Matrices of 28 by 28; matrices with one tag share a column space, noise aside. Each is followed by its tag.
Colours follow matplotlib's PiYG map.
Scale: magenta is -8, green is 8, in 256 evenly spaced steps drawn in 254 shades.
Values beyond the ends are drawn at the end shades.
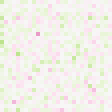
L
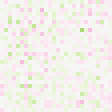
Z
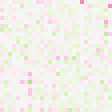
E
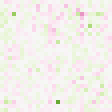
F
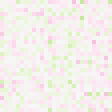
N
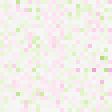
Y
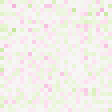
Z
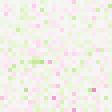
L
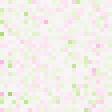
N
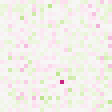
Y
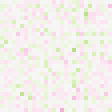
E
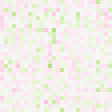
F
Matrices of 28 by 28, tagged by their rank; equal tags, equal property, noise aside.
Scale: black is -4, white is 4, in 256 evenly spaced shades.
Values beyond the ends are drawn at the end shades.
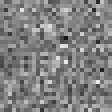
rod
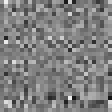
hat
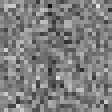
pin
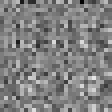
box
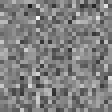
pin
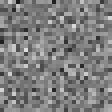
pin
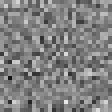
rod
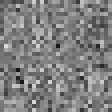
pin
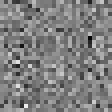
pin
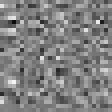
box
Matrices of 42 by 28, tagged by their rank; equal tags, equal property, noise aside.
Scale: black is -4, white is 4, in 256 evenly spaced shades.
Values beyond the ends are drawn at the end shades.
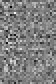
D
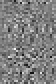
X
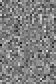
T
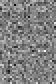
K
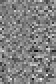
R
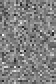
K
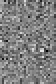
K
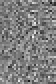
X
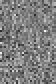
K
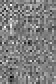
D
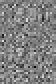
X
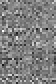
D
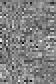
K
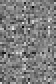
D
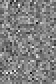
K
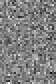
K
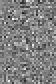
T
